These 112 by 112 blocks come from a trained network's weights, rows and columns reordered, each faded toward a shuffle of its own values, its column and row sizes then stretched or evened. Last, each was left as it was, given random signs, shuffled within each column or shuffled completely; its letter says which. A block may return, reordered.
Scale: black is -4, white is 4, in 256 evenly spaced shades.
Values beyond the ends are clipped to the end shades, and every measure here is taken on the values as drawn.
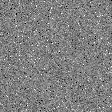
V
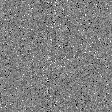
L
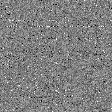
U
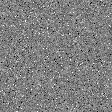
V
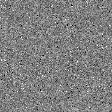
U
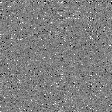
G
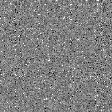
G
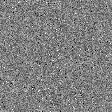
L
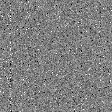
L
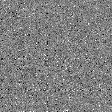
U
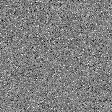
V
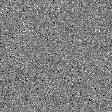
U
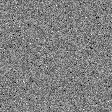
V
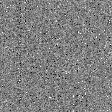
L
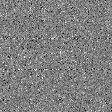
U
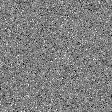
V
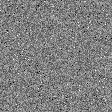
V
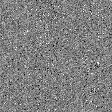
L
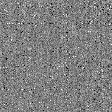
G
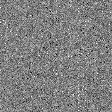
L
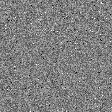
U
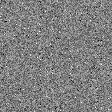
L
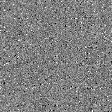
G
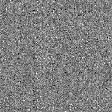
G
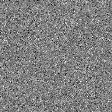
U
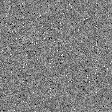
U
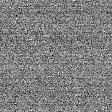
G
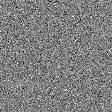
U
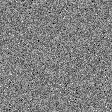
V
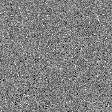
U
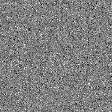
G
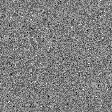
U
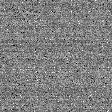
G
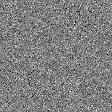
U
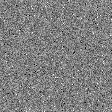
L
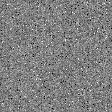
L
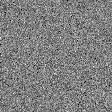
L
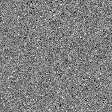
L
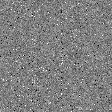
L
